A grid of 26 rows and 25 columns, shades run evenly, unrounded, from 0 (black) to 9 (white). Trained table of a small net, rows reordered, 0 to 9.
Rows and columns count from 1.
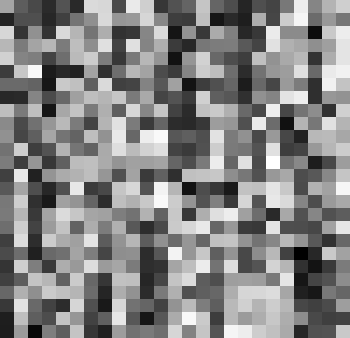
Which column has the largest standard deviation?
22
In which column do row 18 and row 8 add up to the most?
15
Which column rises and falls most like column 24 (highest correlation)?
25
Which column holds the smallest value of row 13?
23
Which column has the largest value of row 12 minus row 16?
8
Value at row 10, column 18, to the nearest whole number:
3
